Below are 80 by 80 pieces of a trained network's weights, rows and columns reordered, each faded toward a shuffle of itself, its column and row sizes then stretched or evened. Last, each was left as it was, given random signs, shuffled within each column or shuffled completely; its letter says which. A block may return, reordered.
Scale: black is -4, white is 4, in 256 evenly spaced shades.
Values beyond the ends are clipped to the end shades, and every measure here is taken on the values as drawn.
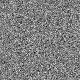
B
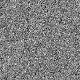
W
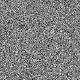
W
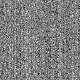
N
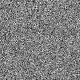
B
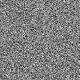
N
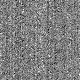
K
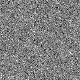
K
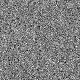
B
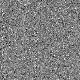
K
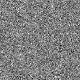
N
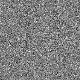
W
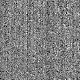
N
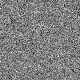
B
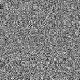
N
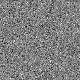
K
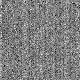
K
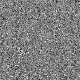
W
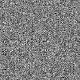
N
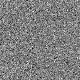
K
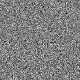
N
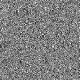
N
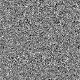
W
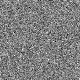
B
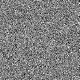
K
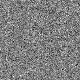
K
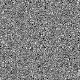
W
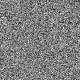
W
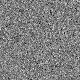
B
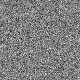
B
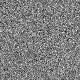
B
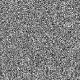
N
